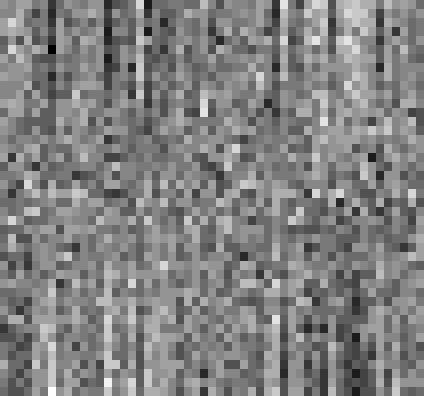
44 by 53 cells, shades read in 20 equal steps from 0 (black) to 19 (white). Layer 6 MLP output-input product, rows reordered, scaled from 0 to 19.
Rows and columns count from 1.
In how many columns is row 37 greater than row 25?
24
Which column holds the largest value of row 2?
44
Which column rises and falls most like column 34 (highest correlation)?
50
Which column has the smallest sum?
4
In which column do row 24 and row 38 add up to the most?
38
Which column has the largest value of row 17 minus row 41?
30
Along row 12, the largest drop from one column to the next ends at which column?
27
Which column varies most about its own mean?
14
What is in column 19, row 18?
10
